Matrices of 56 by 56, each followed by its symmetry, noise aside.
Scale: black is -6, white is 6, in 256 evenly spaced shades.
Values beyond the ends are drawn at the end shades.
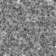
no symmetry.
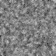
no symmetry.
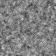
no symmetry.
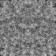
mirrored left to right.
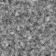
no symmetry.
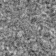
antisymmetric.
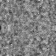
mirrored top to bottom.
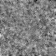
antisymmetric.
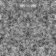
mirrored left to right.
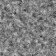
antisymmetric.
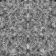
mirrored left to right.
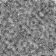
symmetric across the other diagonal.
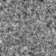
antisymmetric.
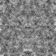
mirrored left to right.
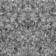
mirrored left to right.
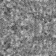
mirrored top to bottom.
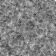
symmetric across the other diagonal.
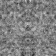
mirrored left to right.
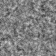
antisymmetric.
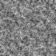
antisymmetric.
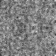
mirrored top to bottom.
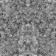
mirrored left to right.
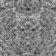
mirrored left to right.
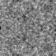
mirrored top to bottom.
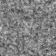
no symmetry.
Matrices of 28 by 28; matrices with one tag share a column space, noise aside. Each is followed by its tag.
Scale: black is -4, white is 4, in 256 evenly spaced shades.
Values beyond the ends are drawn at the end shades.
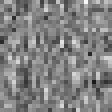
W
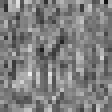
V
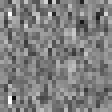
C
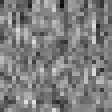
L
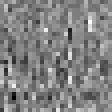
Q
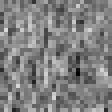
Q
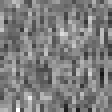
Q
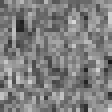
Q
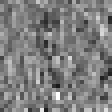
Q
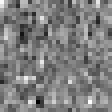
L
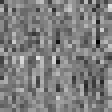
W
